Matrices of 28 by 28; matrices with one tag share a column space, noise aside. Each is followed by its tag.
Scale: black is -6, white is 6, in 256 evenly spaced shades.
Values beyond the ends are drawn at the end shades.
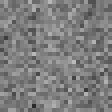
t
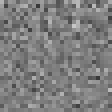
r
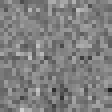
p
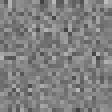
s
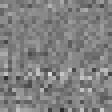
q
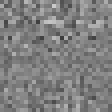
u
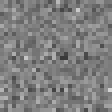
p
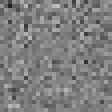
r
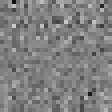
u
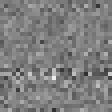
q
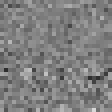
q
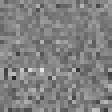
q
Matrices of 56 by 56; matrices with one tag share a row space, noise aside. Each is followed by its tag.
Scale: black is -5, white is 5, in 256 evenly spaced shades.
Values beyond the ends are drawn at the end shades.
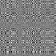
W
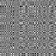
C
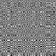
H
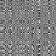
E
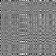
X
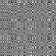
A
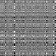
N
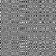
X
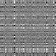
N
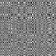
A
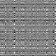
N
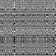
N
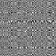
A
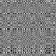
H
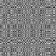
H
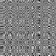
E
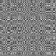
H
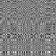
H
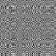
W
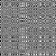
X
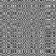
H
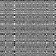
N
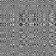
C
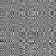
C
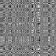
E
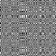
X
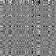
E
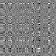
E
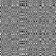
X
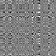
E
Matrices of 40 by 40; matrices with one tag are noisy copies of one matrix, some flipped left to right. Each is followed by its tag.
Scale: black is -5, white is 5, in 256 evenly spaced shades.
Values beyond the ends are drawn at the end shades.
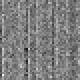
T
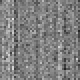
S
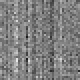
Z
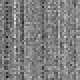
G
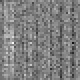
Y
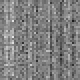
Y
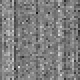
S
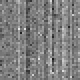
Z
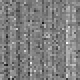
Y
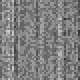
S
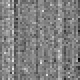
S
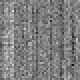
Y
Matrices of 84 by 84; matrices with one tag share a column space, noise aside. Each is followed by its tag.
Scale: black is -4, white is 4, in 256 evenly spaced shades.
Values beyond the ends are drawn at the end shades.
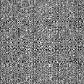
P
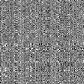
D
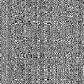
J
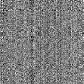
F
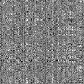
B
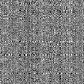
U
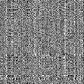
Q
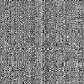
D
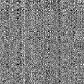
F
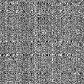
U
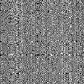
U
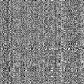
D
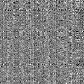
F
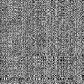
Q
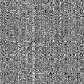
U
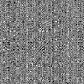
P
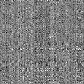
D
